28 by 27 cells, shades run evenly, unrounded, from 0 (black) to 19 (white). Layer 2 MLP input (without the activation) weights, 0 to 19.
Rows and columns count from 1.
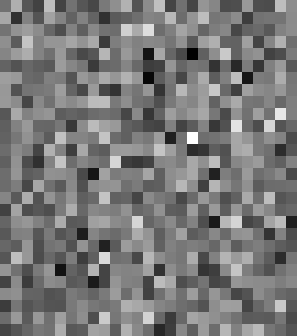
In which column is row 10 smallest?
14
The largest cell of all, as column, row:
18, 12
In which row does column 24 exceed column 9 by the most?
24
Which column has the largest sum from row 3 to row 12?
26
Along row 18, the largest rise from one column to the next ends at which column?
2
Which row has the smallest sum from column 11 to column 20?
11
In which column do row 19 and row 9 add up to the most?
22
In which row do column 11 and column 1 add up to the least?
28
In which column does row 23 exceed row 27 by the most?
9
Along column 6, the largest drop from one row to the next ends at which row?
20
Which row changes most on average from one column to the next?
1
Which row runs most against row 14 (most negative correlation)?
3
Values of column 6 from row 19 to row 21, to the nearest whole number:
13 6 9
